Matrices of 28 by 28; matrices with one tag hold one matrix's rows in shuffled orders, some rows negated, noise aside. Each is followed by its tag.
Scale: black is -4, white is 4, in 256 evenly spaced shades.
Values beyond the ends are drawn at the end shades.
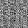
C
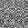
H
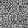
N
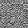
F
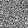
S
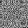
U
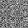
F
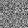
S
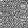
U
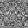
H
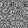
F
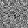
C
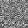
H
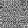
U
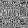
U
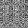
S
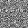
C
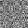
S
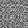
F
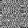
U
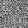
N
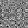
H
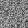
H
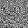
C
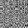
S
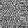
U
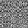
N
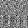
C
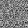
S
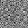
C
